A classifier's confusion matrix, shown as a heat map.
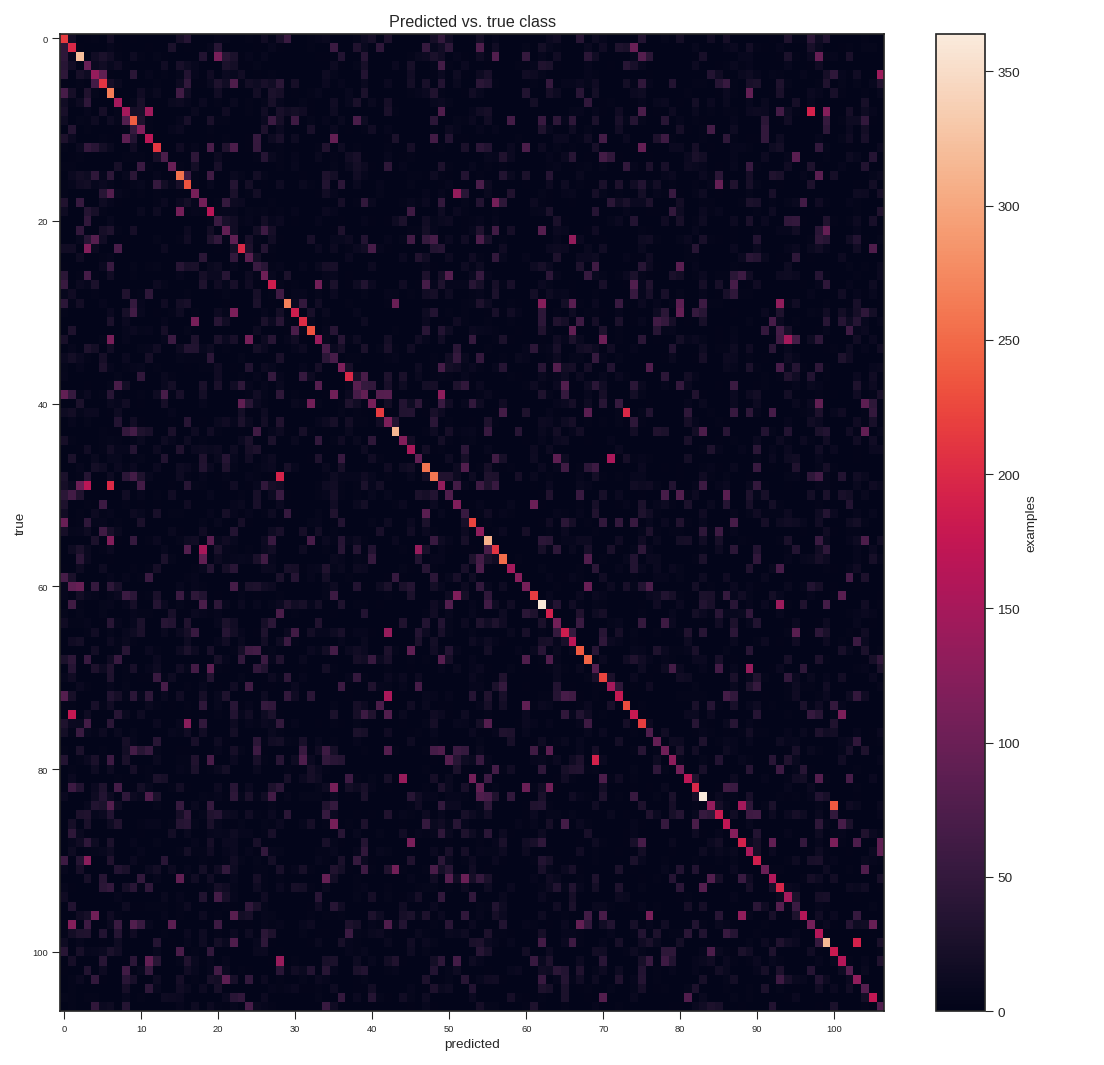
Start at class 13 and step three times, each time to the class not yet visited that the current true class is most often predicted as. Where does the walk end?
83
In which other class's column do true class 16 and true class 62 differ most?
93
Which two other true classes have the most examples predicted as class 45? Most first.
88, 67
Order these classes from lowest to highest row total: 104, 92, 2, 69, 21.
104, 21, 69, 92, 2
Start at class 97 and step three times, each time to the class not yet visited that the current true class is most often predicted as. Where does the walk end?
101
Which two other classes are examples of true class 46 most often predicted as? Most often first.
71, 64
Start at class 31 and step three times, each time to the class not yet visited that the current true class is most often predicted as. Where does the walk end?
61
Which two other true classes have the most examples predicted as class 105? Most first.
97, 23
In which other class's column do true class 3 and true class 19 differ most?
15
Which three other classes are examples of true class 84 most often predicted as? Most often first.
100, 88, 6
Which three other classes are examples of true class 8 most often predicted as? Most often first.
97, 11, 99
